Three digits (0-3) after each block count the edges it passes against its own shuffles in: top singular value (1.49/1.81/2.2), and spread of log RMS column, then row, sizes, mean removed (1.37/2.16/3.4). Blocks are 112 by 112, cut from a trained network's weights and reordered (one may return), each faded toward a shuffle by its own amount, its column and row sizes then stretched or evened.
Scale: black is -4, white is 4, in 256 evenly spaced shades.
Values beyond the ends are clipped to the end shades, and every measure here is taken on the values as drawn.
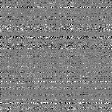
1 2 3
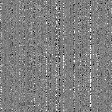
2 3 1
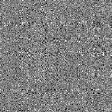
2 2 2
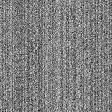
3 0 0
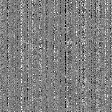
3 3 1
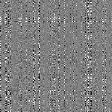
3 3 2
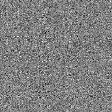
1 1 2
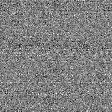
0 0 1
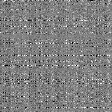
2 1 3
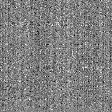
2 0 2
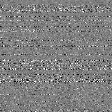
0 0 3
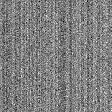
3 1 0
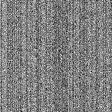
3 0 0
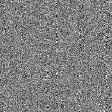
1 2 0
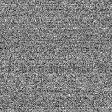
1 0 1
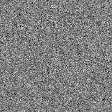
0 1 1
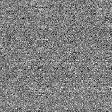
0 1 1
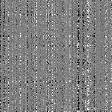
3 3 2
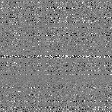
0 2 3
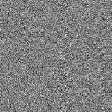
2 2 0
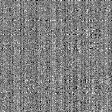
3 1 2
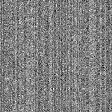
3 0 1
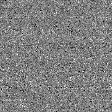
0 1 1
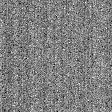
1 0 0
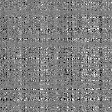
3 2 3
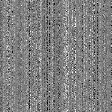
3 3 0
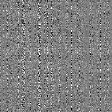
1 3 0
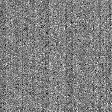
1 0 1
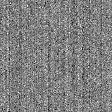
2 1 0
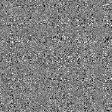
0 2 2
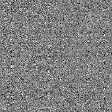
0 2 0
